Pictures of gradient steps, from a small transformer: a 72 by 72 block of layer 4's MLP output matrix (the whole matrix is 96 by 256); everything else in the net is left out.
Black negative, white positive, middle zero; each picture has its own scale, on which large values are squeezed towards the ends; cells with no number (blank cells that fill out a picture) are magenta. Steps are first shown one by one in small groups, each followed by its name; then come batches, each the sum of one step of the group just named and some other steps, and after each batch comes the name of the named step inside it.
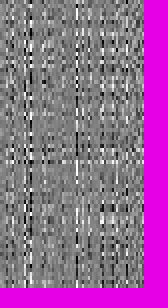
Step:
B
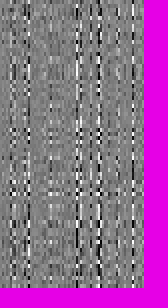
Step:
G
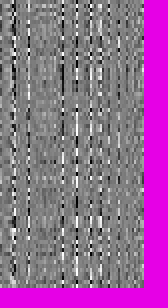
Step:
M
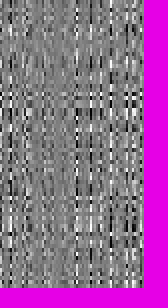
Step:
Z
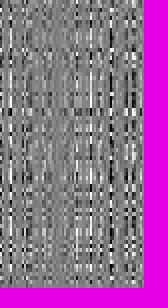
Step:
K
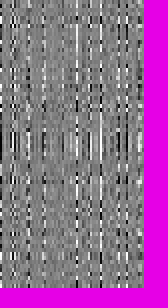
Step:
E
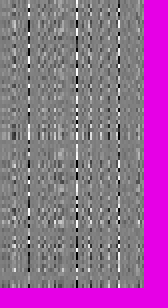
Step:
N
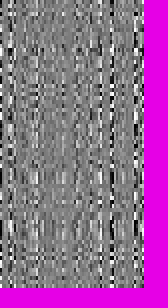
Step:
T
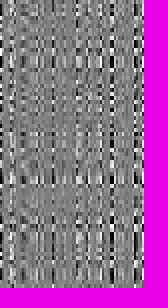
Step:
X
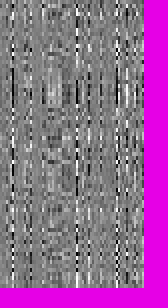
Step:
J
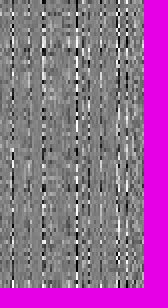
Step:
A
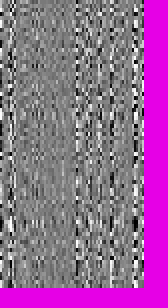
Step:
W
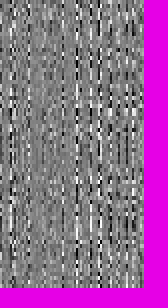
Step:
Z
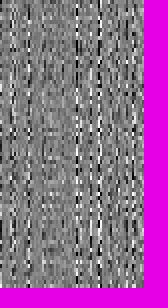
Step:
G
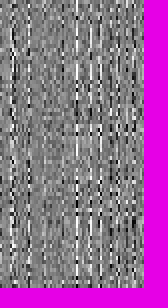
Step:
K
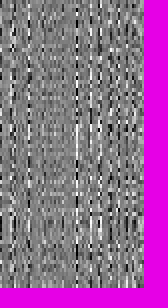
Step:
N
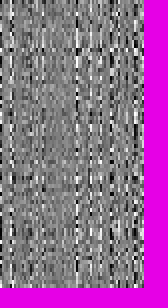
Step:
A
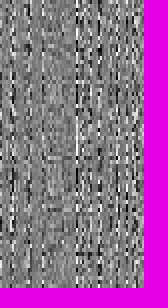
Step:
J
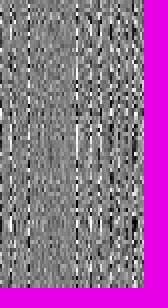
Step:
W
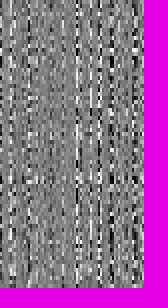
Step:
X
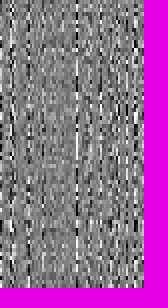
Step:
W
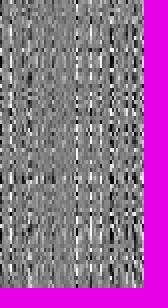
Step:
X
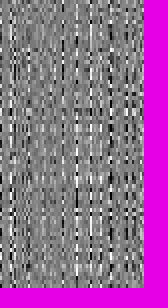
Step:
K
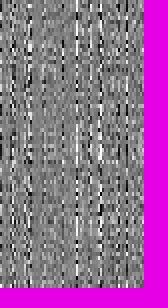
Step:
B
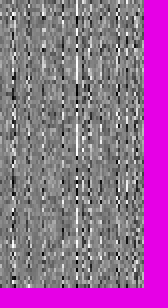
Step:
A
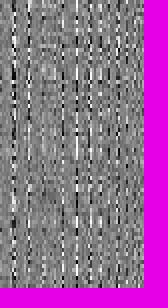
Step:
M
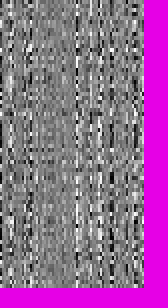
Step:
B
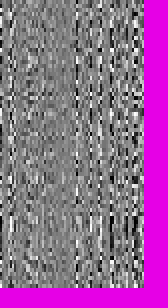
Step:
W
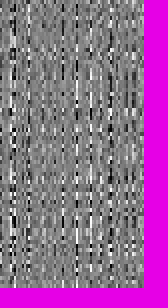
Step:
K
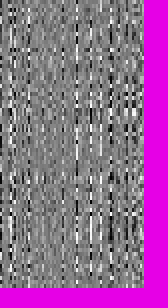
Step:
K
